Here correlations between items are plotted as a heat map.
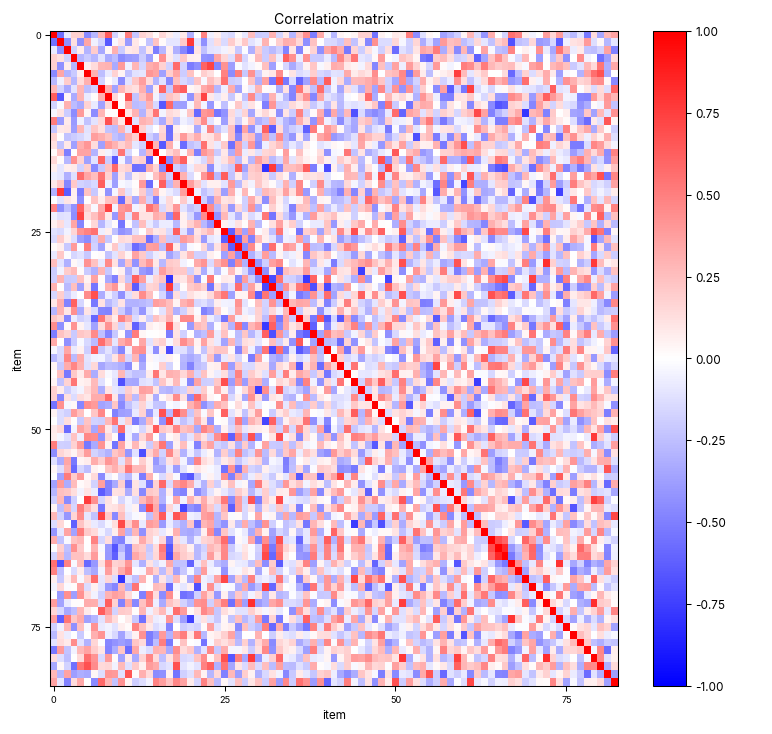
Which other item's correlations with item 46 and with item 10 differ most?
69
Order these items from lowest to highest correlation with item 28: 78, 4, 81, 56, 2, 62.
56, 4, 2, 78, 81, 62
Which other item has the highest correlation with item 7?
61
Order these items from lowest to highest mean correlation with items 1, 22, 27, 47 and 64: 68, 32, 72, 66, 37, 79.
68, 37, 32, 66, 72, 79
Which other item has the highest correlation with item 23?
4
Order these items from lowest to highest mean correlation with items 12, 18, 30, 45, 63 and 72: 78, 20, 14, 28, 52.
20, 28, 52, 14, 78
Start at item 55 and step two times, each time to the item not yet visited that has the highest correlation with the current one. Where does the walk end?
11
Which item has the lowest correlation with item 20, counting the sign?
74
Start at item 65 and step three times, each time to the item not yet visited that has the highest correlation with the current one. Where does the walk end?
70
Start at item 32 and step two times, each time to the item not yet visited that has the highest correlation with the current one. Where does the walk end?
49
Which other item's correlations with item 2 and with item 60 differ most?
15
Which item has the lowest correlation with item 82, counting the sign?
40
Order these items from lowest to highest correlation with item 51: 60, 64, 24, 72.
60, 24, 64, 72
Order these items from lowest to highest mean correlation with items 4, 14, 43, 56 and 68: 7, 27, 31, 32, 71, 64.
7, 31, 32, 64, 27, 71
